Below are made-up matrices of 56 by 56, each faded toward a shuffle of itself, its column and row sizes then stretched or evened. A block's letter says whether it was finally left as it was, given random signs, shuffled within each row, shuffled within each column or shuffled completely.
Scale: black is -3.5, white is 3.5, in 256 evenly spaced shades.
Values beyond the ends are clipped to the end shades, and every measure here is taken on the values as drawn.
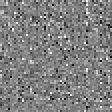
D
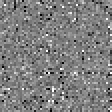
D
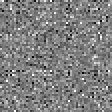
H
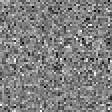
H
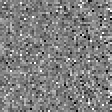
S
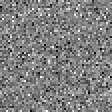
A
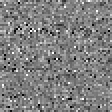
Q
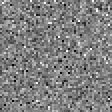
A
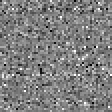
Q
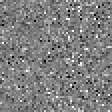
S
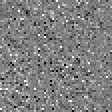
S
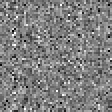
S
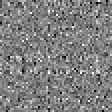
H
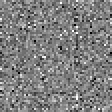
S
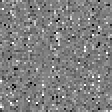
S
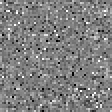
Q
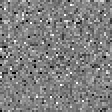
Q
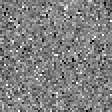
A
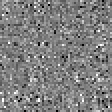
H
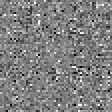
H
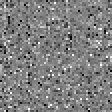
S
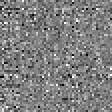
H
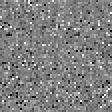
Q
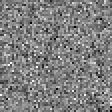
A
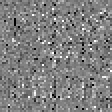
H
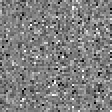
S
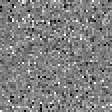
D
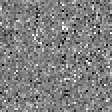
S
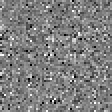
D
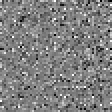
D
